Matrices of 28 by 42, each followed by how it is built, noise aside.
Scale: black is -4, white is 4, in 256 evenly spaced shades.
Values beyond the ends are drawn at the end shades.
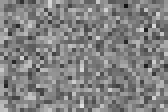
repeating rows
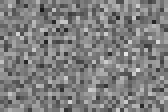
repeating rows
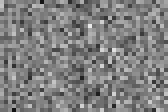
repeating rows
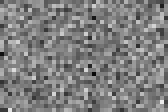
repeating rows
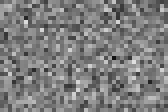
blocks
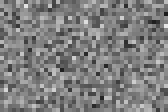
noise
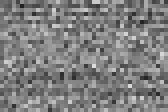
blocks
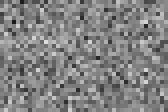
noise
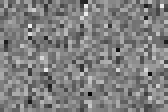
uneven columns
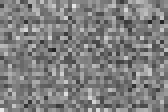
blocks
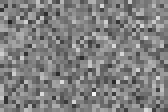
noise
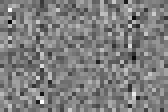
uneven columns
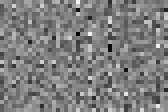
uneven columns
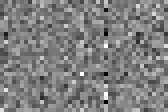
uneven columns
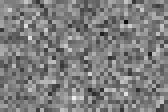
noise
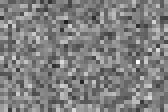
blocks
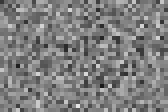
low rank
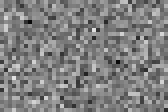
noise
